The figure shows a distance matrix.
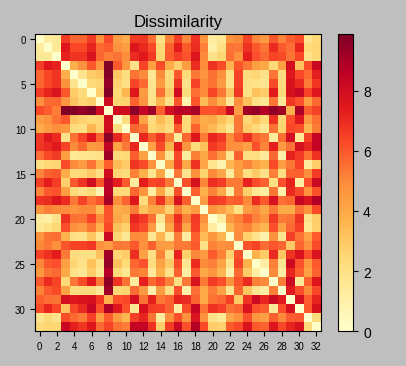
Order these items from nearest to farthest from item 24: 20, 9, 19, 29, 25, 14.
9, 25, 19, 14, 20, 29
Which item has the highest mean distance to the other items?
8
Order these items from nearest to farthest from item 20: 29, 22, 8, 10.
10, 22, 29, 8
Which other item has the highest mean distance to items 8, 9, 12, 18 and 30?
32
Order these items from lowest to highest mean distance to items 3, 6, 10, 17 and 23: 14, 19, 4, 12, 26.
26, 4, 19, 14, 12
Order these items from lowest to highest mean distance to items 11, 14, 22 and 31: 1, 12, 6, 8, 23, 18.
1, 23, 6, 12, 18, 8
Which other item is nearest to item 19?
23
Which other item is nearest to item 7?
17
